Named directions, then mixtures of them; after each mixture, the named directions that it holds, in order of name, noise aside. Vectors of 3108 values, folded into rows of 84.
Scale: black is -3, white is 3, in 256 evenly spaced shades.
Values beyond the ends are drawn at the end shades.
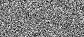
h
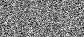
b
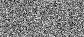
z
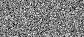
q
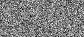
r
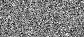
b, h, q.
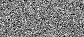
h, q, z.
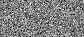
h, q.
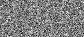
b, h, z.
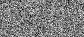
h, r.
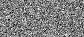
h, q, z.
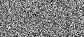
h, q, z.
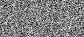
b.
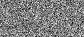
h, r, z.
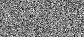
q, r.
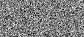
q.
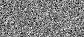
b.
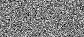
h, z.
